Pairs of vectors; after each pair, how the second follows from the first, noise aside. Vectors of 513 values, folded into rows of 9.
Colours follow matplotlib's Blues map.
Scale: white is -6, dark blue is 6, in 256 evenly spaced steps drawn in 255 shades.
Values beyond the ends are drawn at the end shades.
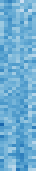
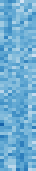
copied.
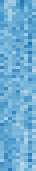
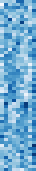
wrapped around, scaled up.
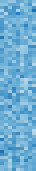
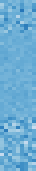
wrapped around, negated, partly zeroed.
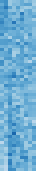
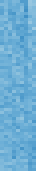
reversed, shrunk.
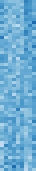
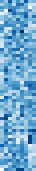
wrapped around, negated, scaled up.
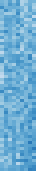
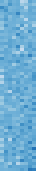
partly zeroed.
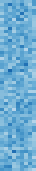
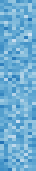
wrapped around, negated.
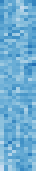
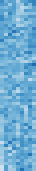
copied.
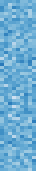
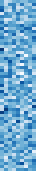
reversed, scaled up.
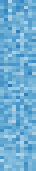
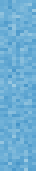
reversed, shrunk.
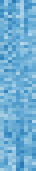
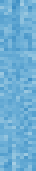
reversed, shrunk.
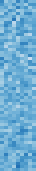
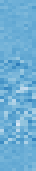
wrapped around, negated, partly zeroed.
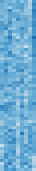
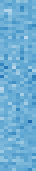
wrapped around, negated, partly zeroed.
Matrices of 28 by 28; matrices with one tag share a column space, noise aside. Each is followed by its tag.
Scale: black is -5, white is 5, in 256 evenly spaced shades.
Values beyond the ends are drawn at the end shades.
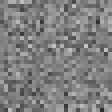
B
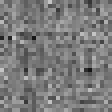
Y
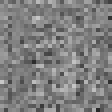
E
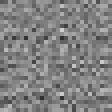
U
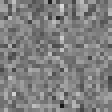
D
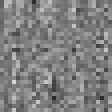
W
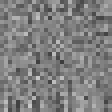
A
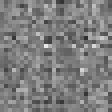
Y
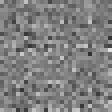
B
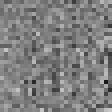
E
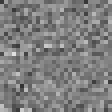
B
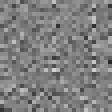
U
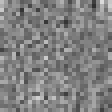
W
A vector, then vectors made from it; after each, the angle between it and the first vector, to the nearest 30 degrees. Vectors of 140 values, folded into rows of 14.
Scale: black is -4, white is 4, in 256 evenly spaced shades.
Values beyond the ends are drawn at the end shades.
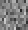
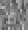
120 degrees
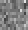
150 degrees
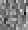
150 degrees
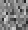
30 degrees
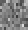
90 degrees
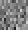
150 degrees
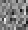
30 degrees
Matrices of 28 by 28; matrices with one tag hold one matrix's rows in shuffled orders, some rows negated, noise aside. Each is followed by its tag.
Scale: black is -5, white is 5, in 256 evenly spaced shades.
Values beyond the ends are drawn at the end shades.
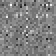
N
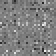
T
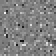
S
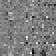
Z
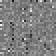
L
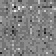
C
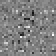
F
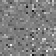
Z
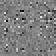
S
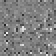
S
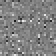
C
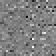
Z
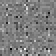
N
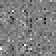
L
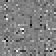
S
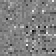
Z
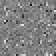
S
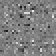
F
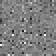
L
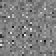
L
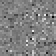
Z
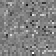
Z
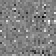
T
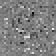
F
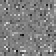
S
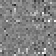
T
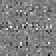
N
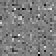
C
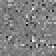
Z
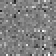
T
